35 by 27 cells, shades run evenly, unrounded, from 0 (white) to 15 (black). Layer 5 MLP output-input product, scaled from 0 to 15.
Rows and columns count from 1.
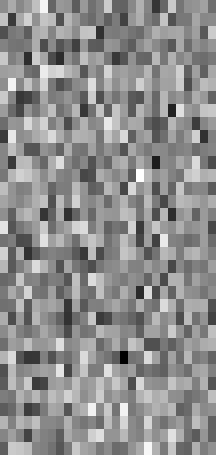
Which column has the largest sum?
20
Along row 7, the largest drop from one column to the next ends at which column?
2
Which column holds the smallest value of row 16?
10
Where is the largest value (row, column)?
28, 16
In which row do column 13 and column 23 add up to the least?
9
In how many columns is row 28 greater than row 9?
15
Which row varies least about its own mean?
12
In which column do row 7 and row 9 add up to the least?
23
